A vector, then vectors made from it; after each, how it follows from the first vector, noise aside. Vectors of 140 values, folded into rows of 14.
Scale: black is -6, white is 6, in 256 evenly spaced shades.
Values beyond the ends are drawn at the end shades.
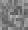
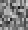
wrapped around, negated, scaled up.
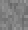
wrapped around, negated, shrunk.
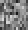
reversed, negated, scaled up.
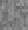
wrapped around, negated, shrunk.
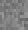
wrapped around, negated, shrunk.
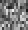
wrapped around, scaled up.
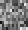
wrapped around, scaled up.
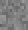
wrapped around, negated, shrunk.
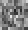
scaled up.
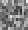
scaled up.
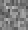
wrapped around.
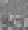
partly zeroed.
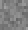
wrapped around, negated, shrunk.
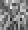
wrapped around, scaled up.
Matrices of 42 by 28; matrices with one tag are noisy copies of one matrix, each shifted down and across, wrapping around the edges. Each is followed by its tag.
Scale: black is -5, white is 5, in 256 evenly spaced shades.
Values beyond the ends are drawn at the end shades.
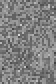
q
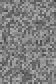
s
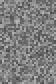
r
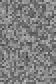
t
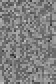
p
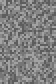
s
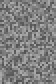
s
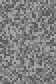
r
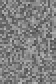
p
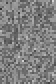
q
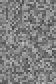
t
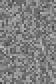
p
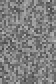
p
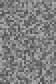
p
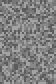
s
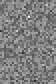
s
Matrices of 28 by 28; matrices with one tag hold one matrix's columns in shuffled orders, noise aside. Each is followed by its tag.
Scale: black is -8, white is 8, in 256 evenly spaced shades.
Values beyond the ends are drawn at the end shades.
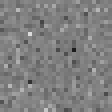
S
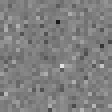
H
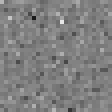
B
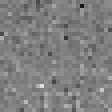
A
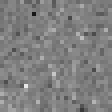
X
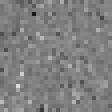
X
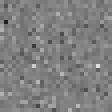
H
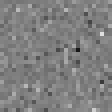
S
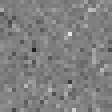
S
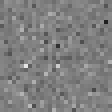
H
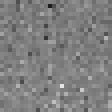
A
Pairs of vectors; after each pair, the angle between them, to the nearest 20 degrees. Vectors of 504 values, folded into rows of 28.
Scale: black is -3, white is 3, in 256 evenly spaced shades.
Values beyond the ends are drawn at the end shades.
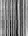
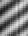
100 degrees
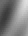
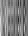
120 degrees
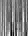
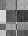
80 degrees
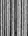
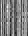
20 degrees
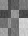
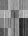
160 degrees
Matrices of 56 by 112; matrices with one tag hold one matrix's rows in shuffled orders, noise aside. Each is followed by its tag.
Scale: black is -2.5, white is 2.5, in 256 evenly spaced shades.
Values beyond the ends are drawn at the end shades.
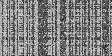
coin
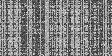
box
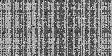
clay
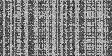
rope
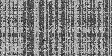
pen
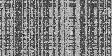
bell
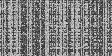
box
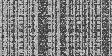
coin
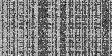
coin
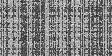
box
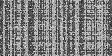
rope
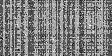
rope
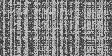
rope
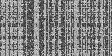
pen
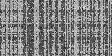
pen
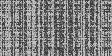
clay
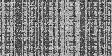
bell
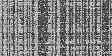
coin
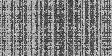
clay
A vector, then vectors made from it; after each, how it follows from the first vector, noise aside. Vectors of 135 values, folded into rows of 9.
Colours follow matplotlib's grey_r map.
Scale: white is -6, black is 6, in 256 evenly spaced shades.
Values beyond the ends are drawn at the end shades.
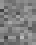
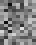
wrapped around, scaled up.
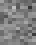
reversed.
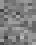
copied.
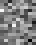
wrapped around, scaled up.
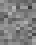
reversed.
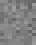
reversed, shrunk.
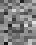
wrapped around, scaled up.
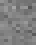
reversed, shrunk.
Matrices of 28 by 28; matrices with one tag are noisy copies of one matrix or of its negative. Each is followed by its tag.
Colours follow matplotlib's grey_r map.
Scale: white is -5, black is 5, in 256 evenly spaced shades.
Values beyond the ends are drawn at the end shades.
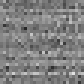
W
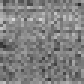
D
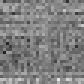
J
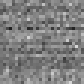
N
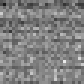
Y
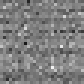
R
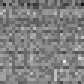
Y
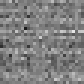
R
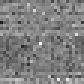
J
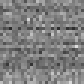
N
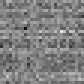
R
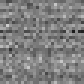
R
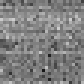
D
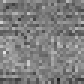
J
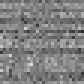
R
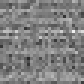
R
